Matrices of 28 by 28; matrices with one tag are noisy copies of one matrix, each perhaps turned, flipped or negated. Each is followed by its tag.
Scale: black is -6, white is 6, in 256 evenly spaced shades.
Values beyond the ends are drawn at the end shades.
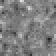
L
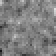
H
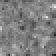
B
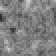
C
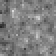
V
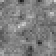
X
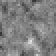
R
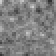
B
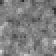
H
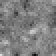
X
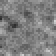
R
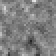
R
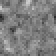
C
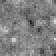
X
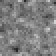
L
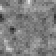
C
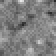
X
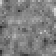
H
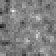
V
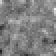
H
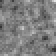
B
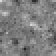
X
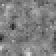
C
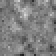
R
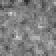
V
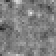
C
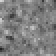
B
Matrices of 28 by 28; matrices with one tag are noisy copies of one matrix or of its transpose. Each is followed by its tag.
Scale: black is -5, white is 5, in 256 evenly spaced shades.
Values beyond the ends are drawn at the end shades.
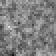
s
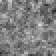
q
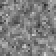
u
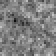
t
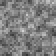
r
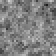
q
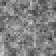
r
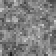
q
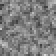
u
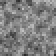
r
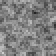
r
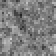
t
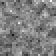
r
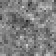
t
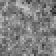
s
